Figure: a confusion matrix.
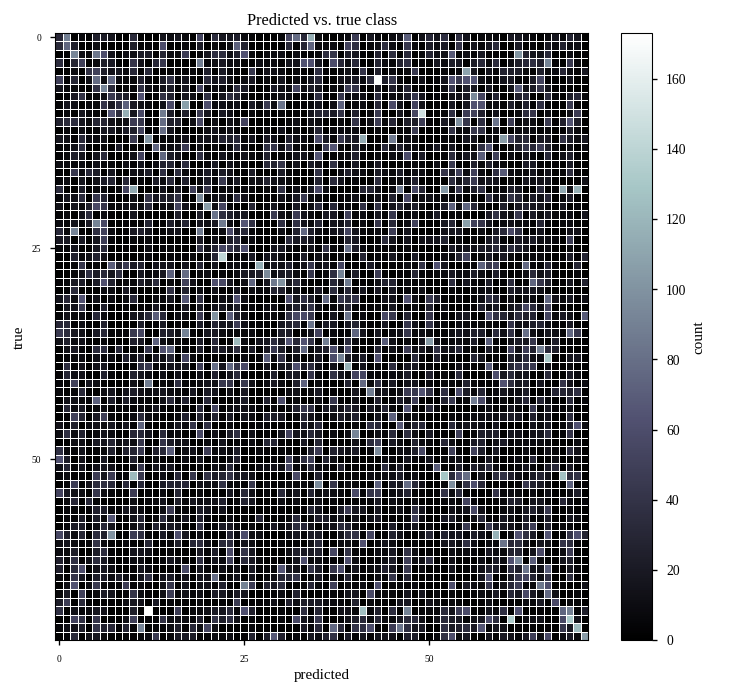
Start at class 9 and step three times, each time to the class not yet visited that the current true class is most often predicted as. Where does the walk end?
56
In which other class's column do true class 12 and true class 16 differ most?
41
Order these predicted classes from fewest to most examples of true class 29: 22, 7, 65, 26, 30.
7, 65, 22, 26, 30
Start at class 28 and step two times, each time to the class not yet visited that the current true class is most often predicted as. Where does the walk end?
66
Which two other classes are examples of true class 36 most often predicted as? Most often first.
24, 50
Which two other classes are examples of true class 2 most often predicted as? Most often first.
62, 5
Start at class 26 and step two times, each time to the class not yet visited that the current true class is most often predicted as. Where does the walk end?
55
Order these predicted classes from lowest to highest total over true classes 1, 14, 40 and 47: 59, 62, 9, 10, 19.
9, 62, 10, 19, 59
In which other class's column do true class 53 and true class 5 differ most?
43
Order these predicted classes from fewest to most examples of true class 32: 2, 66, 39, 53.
53, 2, 39, 66
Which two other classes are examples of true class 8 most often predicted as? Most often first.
17, 30
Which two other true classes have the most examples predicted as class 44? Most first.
36, 33
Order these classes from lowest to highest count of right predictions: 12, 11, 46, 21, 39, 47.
47, 11, 46, 21, 12, 39
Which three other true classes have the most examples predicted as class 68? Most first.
52, 18, 69
